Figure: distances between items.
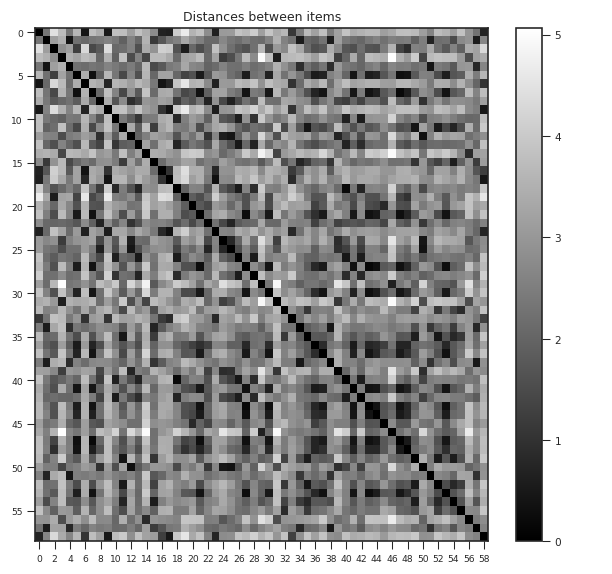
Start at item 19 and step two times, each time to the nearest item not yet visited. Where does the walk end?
48
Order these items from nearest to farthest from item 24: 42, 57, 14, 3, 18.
3, 42, 18, 14, 57
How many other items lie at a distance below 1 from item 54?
5
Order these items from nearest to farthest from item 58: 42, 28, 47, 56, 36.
56, 36, 42, 47, 28
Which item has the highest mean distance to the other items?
14
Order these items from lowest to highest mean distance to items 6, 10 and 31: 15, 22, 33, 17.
22, 17, 33, 15
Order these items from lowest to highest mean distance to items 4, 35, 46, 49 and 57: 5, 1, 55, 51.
1, 51, 5, 55
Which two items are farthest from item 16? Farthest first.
19, 2
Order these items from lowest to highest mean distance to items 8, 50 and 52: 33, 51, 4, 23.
4, 51, 23, 33
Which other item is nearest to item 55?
32
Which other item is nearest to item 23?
17
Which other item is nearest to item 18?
40
